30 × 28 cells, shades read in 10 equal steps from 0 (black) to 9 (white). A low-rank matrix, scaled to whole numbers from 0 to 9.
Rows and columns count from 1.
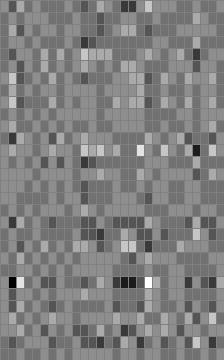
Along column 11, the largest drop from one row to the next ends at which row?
14
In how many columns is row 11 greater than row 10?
6
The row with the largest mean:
13
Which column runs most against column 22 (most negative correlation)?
25
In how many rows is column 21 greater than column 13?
14
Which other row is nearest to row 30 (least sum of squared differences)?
23
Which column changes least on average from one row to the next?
9
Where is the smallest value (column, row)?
2, 24
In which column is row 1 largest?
19
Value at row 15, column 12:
5
